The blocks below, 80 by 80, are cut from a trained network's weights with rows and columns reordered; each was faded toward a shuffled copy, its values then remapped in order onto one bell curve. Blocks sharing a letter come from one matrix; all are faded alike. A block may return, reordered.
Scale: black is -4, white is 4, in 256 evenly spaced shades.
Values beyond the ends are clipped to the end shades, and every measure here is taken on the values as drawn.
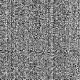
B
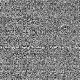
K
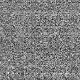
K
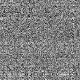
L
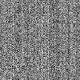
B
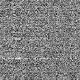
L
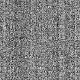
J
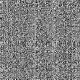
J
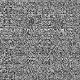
K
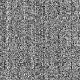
B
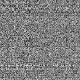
K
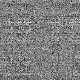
K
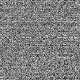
K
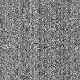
B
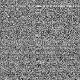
K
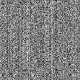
J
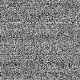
L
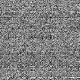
K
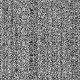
J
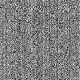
J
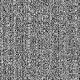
B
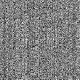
J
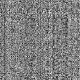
B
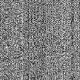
B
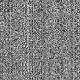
B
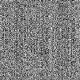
J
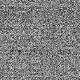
L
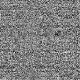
L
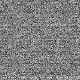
L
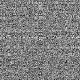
L
